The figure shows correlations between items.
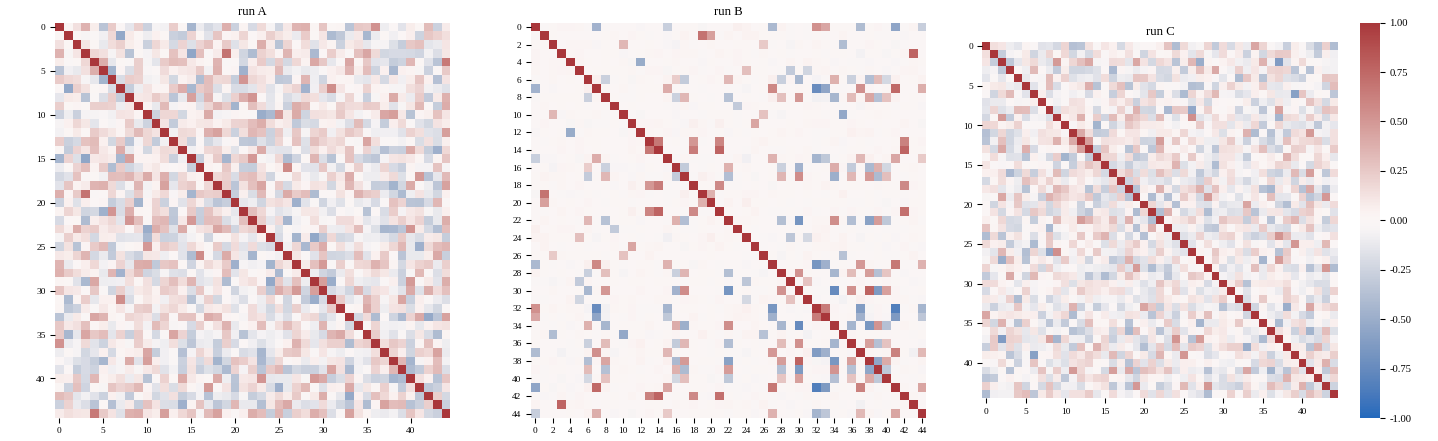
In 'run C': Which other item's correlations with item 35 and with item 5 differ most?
8
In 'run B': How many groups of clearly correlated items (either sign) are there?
10
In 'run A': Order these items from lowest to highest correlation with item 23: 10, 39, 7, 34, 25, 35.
10, 39, 25, 35, 7, 34
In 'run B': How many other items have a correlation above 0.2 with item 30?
6
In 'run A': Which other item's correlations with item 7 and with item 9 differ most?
28
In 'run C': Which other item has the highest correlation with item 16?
41
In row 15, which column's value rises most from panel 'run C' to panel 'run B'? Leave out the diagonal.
41
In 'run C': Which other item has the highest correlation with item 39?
25
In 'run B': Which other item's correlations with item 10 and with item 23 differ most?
35
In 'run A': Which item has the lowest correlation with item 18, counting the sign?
38
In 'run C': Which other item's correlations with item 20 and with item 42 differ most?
38
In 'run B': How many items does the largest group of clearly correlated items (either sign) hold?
12
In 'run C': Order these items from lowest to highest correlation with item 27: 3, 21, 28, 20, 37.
20, 28, 21, 3, 37
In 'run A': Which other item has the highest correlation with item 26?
16
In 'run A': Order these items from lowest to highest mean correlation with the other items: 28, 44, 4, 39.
39, 28, 4, 44
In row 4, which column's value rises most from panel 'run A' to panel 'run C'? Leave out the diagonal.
43
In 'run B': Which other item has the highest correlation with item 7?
41
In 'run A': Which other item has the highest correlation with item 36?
0
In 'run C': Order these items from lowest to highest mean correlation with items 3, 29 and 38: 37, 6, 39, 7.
39, 7, 37, 6
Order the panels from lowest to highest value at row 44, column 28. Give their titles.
run C, run B, run A
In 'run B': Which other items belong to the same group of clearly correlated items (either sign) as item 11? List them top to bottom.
25
